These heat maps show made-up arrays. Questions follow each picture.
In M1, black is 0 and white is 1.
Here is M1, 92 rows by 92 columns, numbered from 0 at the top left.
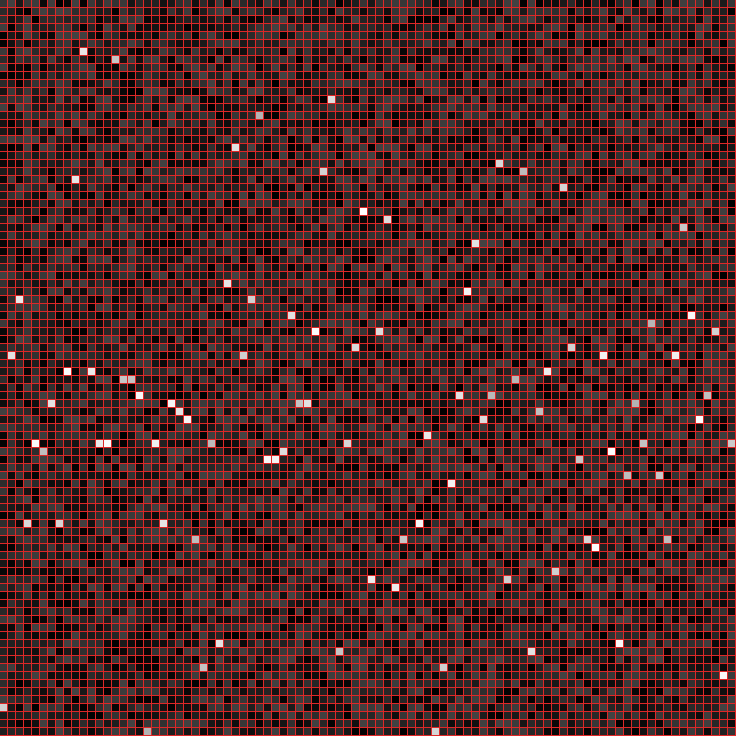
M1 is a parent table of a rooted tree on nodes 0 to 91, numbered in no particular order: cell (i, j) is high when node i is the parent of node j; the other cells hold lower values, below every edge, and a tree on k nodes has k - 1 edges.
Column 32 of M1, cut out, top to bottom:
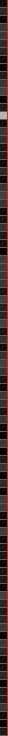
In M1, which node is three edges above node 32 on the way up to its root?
65
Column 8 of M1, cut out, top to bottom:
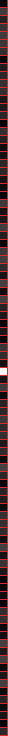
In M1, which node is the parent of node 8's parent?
72
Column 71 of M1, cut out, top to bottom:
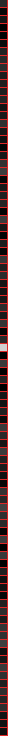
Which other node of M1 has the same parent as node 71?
44
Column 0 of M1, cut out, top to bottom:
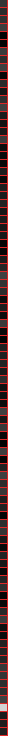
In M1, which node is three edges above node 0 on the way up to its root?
73
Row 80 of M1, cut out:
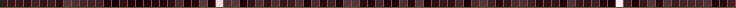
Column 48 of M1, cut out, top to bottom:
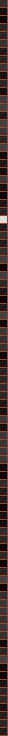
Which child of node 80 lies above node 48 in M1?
27
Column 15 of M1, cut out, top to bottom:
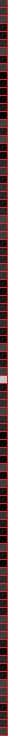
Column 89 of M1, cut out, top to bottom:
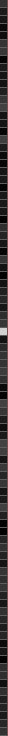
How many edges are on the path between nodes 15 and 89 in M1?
3
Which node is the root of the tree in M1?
51
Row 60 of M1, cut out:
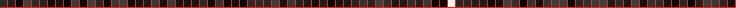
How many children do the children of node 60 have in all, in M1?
3
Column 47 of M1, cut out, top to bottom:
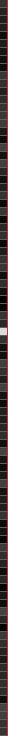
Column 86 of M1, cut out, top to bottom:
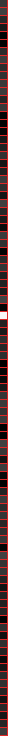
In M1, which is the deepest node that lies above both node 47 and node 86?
41
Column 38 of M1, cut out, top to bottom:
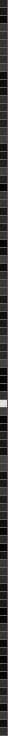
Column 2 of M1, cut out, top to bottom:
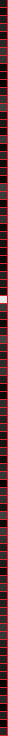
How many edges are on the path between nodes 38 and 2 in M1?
3
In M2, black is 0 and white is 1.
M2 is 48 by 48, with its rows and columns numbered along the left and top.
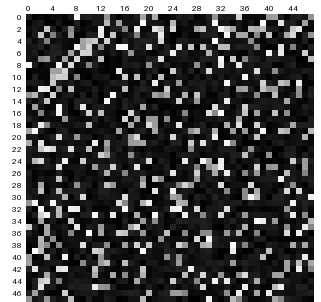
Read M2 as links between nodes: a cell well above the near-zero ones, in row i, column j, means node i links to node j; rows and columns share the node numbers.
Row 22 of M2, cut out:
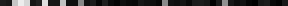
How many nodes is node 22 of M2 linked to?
8
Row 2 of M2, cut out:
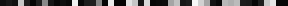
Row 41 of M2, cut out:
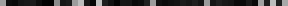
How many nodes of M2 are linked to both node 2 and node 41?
4
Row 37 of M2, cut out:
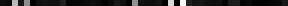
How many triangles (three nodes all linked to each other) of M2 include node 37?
3
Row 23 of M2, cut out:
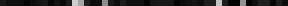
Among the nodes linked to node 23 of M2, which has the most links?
node 36
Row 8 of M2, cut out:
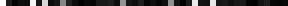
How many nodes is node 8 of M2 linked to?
8
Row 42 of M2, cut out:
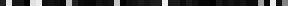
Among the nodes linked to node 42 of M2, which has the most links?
node 5
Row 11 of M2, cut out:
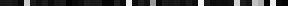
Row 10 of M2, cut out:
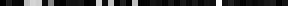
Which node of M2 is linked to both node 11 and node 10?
node 4
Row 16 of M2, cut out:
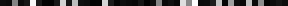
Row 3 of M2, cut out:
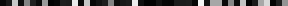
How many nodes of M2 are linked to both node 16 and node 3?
5
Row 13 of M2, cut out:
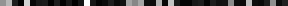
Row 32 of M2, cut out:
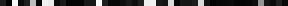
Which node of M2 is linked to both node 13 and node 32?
node 28
